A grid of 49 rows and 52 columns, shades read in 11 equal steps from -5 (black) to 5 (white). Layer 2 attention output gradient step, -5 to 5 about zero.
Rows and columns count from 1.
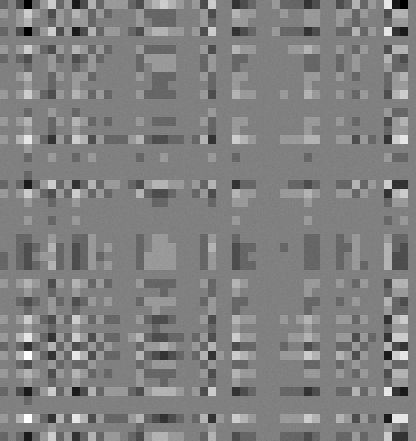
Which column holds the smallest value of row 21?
4
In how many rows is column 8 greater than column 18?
8
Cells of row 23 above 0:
7
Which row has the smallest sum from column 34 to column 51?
1
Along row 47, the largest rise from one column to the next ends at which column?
50
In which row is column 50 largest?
47
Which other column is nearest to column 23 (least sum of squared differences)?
15
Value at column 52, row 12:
0
